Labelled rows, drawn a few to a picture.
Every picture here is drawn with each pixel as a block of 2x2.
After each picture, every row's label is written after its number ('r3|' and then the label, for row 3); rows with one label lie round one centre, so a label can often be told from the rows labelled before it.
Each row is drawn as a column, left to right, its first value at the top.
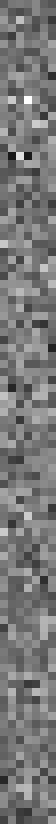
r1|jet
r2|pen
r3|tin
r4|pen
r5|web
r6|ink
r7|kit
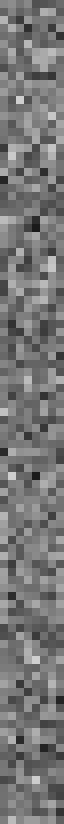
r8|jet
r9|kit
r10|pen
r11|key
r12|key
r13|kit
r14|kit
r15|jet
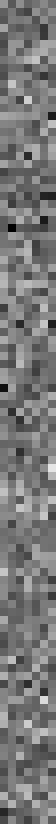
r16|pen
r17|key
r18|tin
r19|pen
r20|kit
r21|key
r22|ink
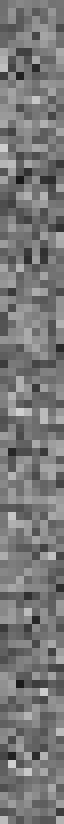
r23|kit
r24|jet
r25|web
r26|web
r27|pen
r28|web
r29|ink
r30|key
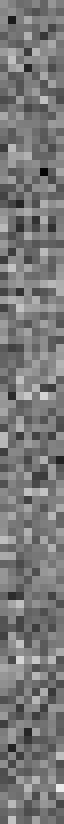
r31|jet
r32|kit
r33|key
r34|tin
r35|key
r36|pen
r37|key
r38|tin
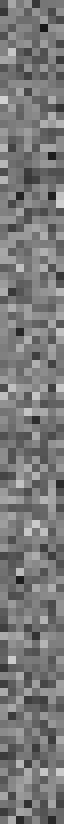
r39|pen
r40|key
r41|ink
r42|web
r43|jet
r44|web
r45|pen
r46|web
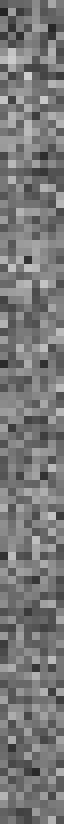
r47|pen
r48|kit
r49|pen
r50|tin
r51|ink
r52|pen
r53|key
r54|web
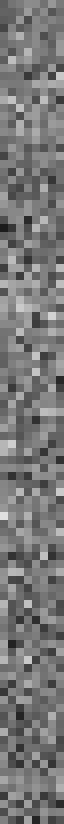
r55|key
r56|pen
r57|tin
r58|key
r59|tin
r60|jet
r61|web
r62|tin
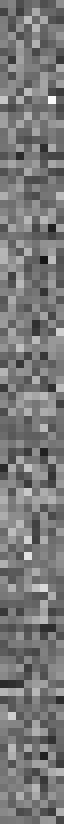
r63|pen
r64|web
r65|pen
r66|jet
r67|ink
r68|jet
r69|pen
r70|web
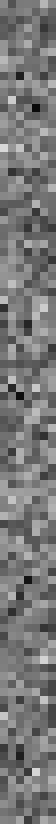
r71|kit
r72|pen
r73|kit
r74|ink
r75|web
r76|key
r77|key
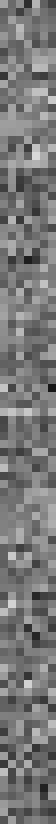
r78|web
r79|jet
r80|web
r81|jet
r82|kit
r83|kit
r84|pen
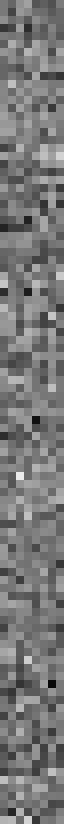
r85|key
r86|key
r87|ink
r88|key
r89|tin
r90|kit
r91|web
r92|kit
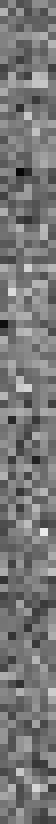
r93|ink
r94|tin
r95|web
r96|web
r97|tin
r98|tin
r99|ink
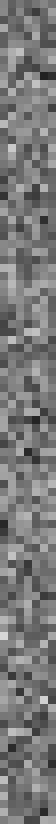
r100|ink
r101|kit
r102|key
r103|jet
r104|tin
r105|key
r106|kit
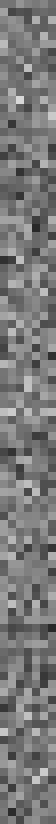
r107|jet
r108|jet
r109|pen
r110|web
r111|key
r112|web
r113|jet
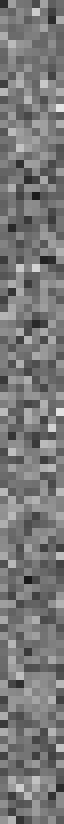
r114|jet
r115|key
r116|tin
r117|ink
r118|ink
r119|tin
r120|key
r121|jet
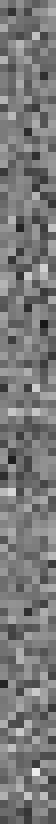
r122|pen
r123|jet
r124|key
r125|pen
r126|web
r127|ink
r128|jet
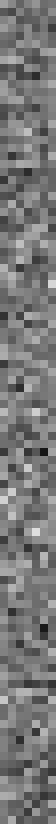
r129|ink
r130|pen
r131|pen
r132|web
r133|web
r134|jet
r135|key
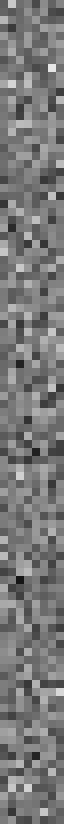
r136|jet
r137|key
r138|ink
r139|tin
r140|jet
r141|ink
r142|web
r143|pen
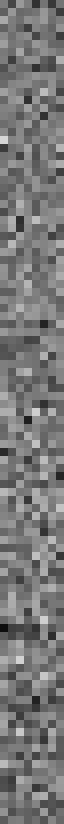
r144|jet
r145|jet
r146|key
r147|tin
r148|jet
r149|ink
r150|jet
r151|pen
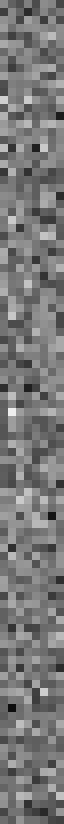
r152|pen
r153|jet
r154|ink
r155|pen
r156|jet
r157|web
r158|web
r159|ink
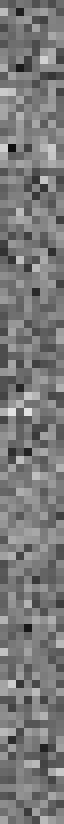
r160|kit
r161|jet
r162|pen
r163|jet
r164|ink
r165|kit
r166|kit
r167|web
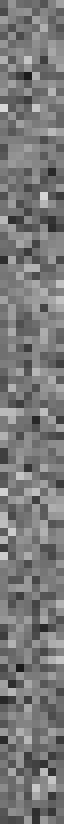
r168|jet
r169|web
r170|ink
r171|kit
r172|tin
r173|web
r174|key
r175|key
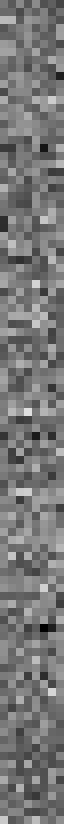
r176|key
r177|jet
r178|tin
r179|jet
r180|key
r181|jet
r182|pen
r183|kit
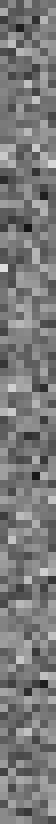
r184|ink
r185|web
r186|key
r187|key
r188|pen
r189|tin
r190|ink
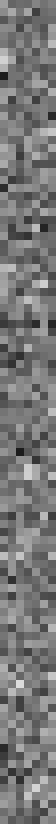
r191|kit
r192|ink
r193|jet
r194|ink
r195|tin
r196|key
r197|ink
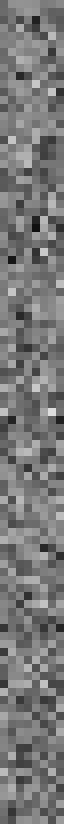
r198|web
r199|tin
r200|kit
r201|kit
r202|key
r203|jet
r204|web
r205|key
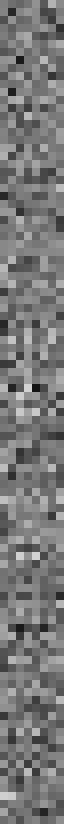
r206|ink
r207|pen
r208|jet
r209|web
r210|jet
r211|pen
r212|web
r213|key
